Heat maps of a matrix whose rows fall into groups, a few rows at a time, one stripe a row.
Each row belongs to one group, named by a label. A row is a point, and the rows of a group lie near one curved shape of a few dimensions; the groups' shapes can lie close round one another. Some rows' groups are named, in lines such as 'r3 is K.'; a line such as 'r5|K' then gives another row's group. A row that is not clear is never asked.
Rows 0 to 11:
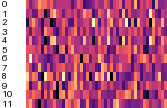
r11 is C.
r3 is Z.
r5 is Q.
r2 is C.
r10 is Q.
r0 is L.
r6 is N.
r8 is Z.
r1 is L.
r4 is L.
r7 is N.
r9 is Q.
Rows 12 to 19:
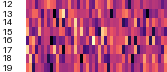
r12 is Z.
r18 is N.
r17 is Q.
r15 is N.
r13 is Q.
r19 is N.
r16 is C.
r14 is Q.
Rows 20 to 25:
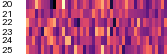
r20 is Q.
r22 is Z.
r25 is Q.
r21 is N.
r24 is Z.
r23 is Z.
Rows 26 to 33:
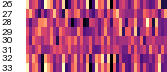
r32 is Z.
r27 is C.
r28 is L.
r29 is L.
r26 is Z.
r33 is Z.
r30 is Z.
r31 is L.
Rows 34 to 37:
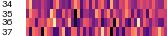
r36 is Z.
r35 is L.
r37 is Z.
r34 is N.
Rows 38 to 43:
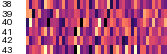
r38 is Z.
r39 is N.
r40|N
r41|L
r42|Q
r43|L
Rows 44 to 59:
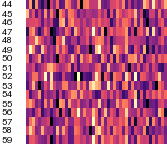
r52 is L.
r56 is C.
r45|Q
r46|Q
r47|C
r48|Q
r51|Z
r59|C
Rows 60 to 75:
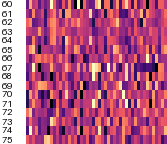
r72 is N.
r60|L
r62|C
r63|L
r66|L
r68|C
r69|L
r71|C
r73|L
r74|N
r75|Z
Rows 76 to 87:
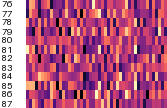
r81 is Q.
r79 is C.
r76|C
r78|Q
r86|L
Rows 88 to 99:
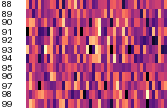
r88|Q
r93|Z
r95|Z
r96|L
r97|C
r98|L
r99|Q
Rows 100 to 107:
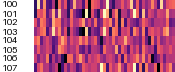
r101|L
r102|Z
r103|L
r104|C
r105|L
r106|Q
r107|C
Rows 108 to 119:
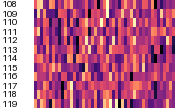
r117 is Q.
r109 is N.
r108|Q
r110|C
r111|N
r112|C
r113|N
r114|Q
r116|Q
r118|Q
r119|Z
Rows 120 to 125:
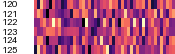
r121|C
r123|L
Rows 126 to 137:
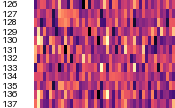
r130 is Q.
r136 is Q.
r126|L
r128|L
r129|N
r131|Q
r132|Q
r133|C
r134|N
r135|L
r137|C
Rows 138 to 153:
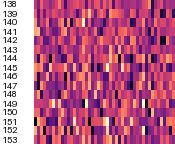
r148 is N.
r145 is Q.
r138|Z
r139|N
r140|Q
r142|N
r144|Z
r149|L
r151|N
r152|Q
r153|Z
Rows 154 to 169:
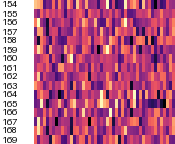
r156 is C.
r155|Z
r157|C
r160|Q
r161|L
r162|N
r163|Q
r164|C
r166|Q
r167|N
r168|C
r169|Z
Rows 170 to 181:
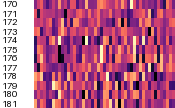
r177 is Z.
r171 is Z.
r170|N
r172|Z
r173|C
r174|L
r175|C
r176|C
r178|Q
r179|Z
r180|L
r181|Z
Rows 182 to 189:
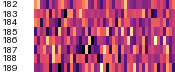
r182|C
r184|N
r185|N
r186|L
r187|L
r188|Z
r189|C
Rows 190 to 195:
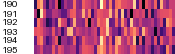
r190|C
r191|Z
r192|N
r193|Q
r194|C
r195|N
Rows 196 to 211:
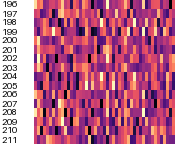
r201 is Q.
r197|L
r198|C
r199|L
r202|N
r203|C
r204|C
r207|L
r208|Q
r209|Z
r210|N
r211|L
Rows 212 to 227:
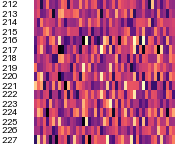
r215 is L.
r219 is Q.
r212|C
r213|L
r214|Z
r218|L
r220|C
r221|Q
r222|C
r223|Q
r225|L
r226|L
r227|N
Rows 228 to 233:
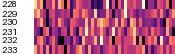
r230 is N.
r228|Q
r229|C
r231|C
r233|Q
